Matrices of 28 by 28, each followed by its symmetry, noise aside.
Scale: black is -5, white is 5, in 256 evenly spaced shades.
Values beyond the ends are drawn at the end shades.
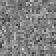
symmetric.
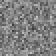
mirrored top to bottom.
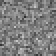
same after a half turn.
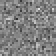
symmetric across the other diagonal.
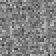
same after a half turn.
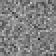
symmetric.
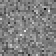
symmetric across the other diagonal.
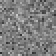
symmetric across the other diagonal.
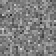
same after a half turn.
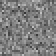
same after a half turn.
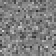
mirrored left to right.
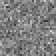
symmetric.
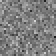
symmetric across the other diagonal.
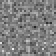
mirrored left to right.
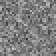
same after a half turn.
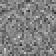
mirrored left to right.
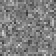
same after a half turn.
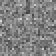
mirrored left to right.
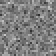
same after a half turn.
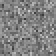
symmetric across the other diagonal.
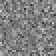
symmetric across the other diagonal.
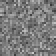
symmetric across the other diagonal.
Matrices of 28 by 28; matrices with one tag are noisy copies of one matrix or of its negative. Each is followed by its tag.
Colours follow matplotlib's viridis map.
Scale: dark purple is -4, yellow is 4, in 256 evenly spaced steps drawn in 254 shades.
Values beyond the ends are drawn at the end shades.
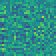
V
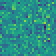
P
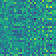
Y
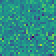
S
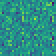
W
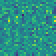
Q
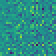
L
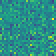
S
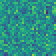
Q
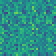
Q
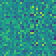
L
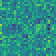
P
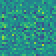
V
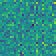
L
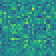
P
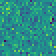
W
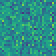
W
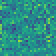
P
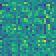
P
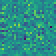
V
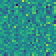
Q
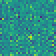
S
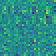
Q
